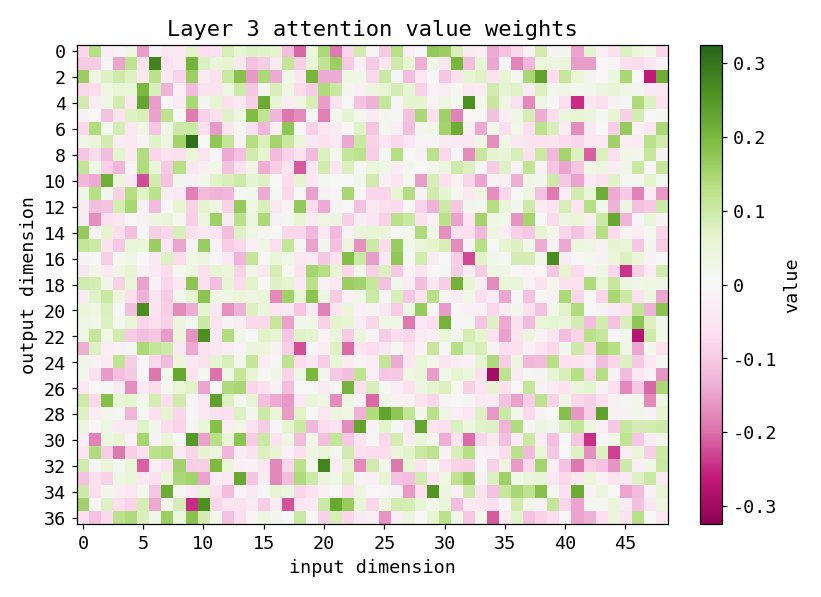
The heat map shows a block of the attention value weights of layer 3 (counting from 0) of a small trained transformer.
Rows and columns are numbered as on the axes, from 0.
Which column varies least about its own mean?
33
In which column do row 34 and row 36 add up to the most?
7
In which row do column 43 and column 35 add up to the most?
28
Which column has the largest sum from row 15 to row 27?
19
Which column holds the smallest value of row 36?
34
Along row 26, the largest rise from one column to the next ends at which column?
48
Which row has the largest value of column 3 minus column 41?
4
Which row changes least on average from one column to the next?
3
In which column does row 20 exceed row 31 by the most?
5
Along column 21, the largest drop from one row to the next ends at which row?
2
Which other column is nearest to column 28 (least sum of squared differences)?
36
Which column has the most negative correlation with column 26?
8
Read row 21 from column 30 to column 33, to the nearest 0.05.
0.2 0 0 -0.1
